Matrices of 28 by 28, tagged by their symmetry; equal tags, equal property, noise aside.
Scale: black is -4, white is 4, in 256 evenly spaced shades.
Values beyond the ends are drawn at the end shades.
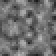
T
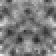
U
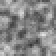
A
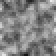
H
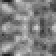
T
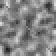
H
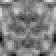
U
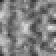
T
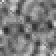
H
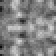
T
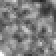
A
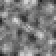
H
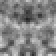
U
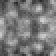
T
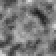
A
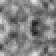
T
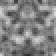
U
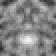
U
